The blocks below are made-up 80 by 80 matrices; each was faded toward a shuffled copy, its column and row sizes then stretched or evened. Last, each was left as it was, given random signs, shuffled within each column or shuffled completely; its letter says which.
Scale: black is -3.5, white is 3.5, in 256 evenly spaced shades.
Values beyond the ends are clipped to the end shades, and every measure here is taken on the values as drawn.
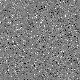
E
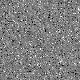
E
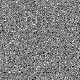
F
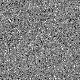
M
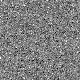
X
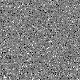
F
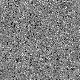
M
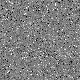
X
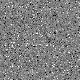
M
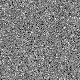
X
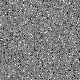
X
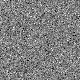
X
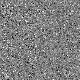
M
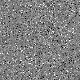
M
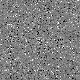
M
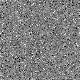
E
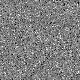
X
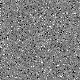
M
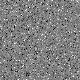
E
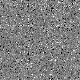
M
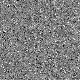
E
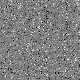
E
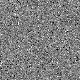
E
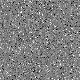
E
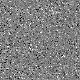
M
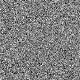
M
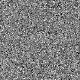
M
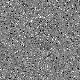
E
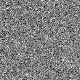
E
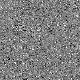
F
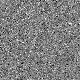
X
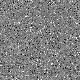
E
